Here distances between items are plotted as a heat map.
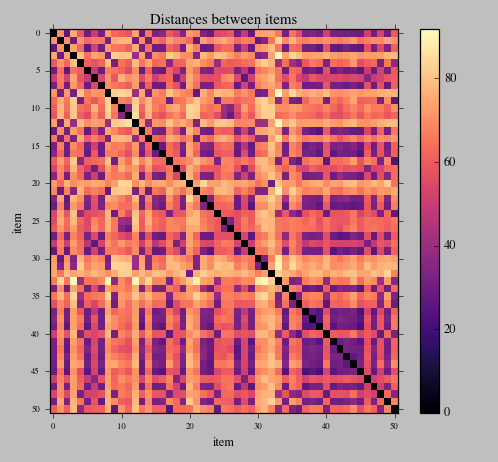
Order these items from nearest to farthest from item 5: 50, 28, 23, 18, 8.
23, 28, 18, 50, 8
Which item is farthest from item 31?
33
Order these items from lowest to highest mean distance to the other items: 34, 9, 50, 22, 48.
34, 22, 48, 50, 9
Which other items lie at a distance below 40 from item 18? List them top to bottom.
6, 28, 46
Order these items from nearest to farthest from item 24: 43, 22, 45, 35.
35, 45, 43, 22
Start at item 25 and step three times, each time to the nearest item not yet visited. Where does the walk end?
10
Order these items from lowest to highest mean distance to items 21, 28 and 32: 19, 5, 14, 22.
14, 5, 19, 22
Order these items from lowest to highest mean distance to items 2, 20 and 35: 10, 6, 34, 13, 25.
34, 13, 6, 25, 10
